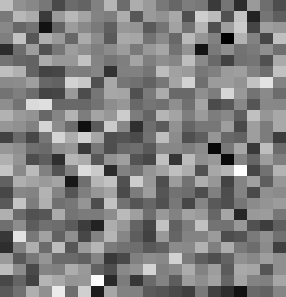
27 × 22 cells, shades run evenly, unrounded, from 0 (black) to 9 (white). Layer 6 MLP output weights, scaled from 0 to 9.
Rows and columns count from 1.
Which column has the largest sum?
2
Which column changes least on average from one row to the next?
12
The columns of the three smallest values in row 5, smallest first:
16, 1, 4
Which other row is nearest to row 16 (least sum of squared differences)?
7
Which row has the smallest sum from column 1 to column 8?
21
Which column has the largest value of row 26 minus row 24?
8
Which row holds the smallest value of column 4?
3
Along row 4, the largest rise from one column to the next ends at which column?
19
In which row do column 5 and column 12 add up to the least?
15
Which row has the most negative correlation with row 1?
26
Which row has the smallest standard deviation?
11
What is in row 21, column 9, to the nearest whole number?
6
